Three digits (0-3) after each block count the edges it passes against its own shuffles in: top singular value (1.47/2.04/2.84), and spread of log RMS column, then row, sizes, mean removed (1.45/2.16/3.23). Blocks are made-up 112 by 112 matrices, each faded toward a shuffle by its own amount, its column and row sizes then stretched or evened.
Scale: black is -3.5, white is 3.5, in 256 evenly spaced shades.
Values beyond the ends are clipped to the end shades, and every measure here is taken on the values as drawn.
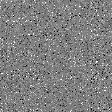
0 1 1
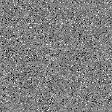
0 1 2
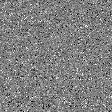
0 0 1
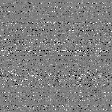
1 0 3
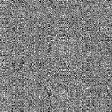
2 2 1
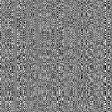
3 3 1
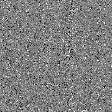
0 2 0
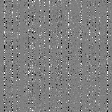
2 3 1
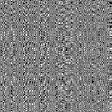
3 3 1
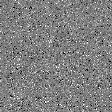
1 1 1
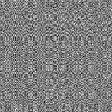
3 2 0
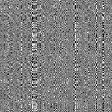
3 3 1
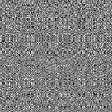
3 2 2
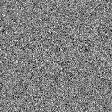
1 0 1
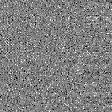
2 0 0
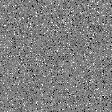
1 1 0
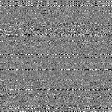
2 0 3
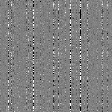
3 3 0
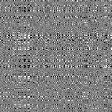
3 2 3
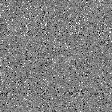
1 1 1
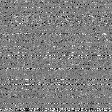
2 0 3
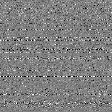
2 0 3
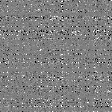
0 2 3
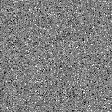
1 0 0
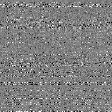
2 1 3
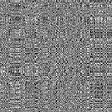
3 2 2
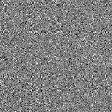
2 1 1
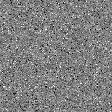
1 0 0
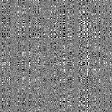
3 3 2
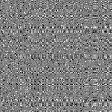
3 1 2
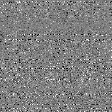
1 1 3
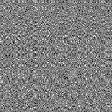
3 1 1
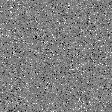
0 0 1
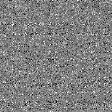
1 2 2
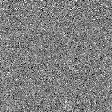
1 0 1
